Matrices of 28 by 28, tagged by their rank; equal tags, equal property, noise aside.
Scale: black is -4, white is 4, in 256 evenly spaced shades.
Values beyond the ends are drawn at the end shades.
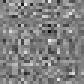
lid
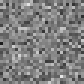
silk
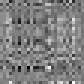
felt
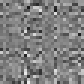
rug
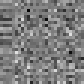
rug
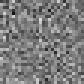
silk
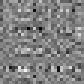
rug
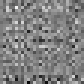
rug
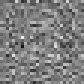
lid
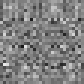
lid
